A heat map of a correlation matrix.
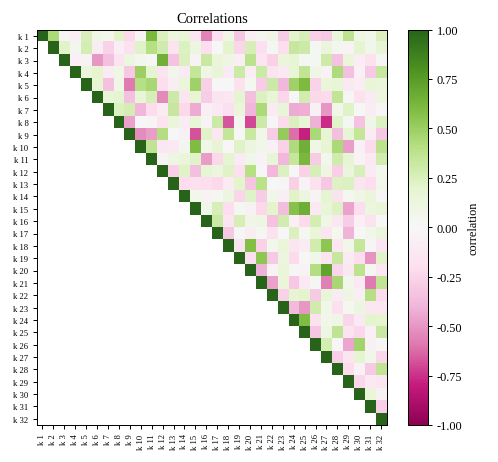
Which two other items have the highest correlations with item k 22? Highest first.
k 31, k 5
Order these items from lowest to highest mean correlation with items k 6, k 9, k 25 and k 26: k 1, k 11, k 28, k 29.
k 29, k 1, k 11, k 28
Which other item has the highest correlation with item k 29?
k 1
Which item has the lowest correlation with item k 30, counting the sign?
k 8
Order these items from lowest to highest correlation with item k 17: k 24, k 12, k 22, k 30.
k 22, k 30, k 12, k 24
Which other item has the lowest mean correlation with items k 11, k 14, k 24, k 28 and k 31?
k 9
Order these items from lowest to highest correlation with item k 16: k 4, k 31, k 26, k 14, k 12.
k 31, k 14, k 4, k 12, k 26
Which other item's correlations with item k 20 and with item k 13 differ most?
k 27
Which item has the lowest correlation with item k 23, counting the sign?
k 25
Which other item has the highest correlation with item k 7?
k 21
